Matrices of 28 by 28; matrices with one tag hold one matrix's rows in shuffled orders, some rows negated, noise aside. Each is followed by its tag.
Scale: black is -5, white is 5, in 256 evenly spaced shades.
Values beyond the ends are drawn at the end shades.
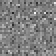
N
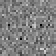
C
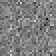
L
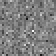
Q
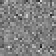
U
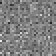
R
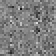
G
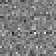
N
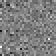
R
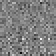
C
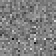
N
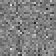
L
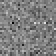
N
